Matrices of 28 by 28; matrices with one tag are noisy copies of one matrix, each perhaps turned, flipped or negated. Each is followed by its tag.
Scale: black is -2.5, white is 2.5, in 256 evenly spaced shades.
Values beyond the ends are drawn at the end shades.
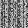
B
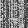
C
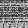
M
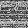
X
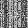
X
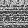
M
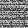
B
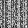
B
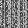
B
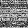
X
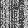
C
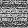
X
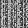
B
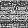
X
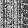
M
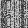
X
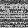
C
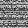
B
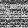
C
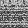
M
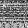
M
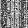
X
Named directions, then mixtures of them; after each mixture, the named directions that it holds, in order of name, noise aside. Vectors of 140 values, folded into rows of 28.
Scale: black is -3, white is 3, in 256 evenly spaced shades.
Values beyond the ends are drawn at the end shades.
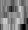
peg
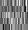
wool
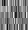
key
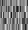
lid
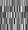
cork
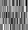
wool.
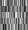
key, wool.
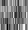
key, peg.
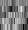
cork, peg.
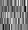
wool.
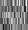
wool.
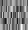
lid, peg.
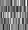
lid, wool.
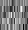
cork, peg.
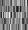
lid, wool.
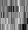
lid, peg.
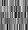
cork, key.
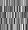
cork.
